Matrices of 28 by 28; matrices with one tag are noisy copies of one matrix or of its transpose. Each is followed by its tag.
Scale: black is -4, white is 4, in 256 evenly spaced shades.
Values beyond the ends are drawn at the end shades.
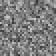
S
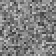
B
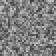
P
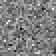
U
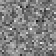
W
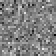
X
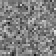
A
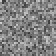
X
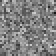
A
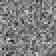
B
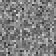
U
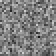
U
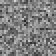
S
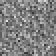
B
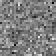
B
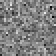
X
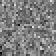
A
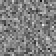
X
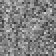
S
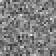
W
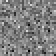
X
